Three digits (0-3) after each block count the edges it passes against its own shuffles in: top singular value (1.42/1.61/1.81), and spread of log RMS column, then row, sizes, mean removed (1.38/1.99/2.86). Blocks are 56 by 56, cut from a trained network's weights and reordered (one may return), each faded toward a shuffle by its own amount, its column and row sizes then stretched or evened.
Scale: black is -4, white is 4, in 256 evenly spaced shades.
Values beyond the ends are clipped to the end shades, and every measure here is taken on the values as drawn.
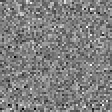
0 0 1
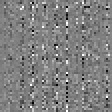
1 3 1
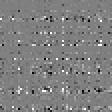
1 2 3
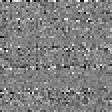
0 1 3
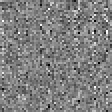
2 2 0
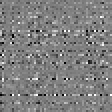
2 2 3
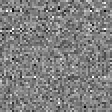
2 1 1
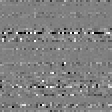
3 0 3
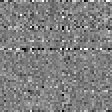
3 1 2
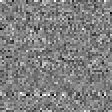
3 0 2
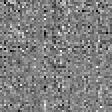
0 2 2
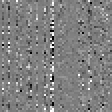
3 3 0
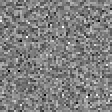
1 0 0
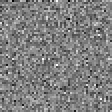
1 1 1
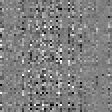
1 3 2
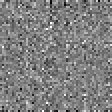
2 2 1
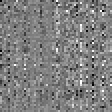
1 3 1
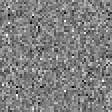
1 2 0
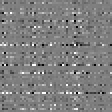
2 2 3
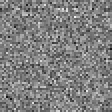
1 0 0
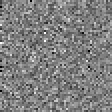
1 1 0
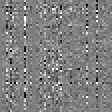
2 3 1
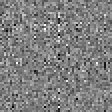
1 2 1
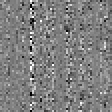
1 3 0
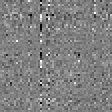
3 2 2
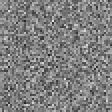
3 1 0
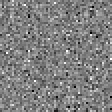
2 1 0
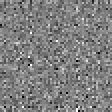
1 2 1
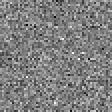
1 0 1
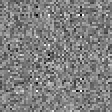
3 1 1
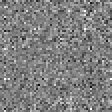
0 1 2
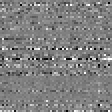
2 0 3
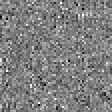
1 1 0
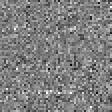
0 2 1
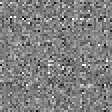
2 2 2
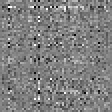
3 2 2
